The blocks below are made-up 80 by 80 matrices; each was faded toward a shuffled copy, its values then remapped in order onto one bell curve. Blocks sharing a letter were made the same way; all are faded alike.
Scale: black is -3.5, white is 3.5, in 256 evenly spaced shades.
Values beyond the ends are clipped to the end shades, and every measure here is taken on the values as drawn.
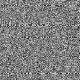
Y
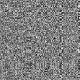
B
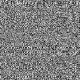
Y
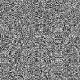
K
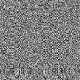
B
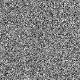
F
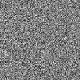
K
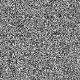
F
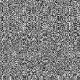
B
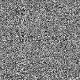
F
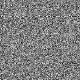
F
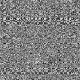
Y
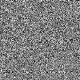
F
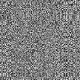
B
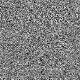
F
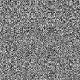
K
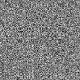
K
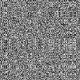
B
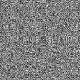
K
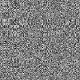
B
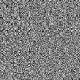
K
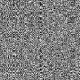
B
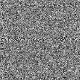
F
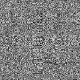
Y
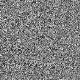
F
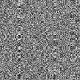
B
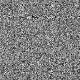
F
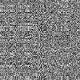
B
